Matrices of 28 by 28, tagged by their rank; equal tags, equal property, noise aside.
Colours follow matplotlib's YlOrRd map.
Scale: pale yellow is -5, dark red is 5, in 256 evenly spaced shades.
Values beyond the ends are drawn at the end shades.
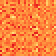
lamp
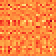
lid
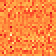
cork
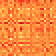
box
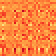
box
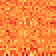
lamp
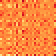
box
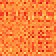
lid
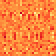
lamp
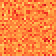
cork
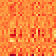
box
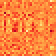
lid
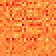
box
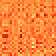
lid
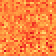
lamp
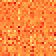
cork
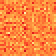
lamp
